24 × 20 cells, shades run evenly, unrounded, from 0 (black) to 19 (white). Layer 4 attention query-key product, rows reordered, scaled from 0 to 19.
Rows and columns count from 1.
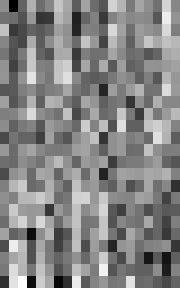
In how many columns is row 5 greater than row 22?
11
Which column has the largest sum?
3
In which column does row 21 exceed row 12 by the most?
2
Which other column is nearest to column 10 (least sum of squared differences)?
18
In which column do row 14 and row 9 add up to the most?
7
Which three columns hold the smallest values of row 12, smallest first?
12, 5, 1
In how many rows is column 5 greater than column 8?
11
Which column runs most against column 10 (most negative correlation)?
15
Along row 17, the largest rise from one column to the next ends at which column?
9
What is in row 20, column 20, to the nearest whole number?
8
